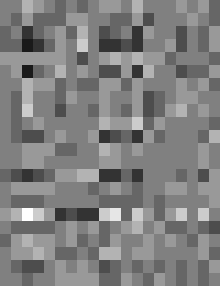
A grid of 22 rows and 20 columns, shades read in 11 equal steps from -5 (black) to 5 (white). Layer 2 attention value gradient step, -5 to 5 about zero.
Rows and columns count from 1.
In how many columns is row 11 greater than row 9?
4
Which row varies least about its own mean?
13
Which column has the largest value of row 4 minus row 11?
8
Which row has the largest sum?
17
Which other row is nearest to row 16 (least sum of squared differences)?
21
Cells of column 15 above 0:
4
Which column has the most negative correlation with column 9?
19
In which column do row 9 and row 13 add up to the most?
3
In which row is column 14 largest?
6
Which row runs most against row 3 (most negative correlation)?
1
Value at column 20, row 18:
-2
